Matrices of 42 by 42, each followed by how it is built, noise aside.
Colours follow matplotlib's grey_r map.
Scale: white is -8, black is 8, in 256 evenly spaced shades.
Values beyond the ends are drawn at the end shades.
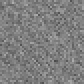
Toeplitz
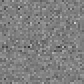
uneven rows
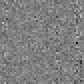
uneven columns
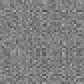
low rank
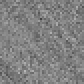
Toeplitz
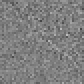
upper triangular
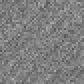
Hankel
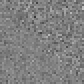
upper triangular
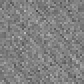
Toeplitz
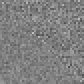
upper triangular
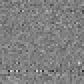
uneven rows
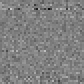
uneven rows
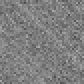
Toeplitz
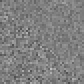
lower triangular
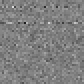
uneven rows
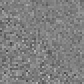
lower triangular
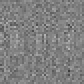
low rank
